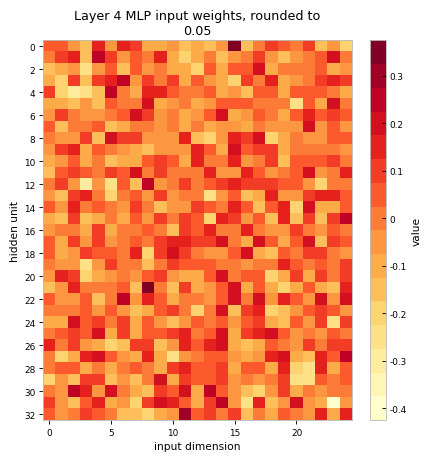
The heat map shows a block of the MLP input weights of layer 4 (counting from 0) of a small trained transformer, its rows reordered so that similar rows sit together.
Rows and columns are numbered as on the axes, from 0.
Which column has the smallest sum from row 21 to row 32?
7
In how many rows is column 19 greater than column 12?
17
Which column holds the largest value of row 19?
19
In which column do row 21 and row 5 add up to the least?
20
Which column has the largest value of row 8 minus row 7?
5
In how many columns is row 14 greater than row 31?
11
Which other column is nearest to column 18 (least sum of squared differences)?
12
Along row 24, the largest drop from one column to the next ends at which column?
23
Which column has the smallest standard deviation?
0
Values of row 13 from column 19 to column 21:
-0.05 -0.05 0.1
